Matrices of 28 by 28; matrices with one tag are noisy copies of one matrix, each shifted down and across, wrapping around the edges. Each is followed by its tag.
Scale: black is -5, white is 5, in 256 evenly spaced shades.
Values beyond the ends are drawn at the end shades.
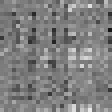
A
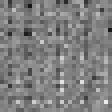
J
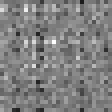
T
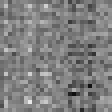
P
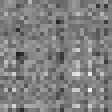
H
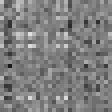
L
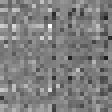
L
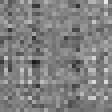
H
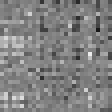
A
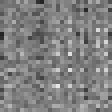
H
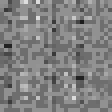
H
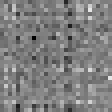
L
